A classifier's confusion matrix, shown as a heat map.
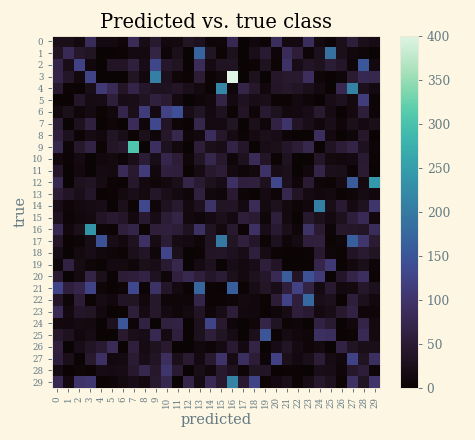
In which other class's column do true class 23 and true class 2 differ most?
28
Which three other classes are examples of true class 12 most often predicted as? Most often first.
29, 27, 20
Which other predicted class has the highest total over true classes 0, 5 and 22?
23
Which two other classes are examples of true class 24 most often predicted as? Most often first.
6, 14
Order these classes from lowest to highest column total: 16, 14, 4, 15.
4, 14, 15, 16
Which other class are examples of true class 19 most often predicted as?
25
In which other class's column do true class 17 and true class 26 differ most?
15
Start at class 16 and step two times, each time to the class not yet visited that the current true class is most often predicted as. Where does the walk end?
9
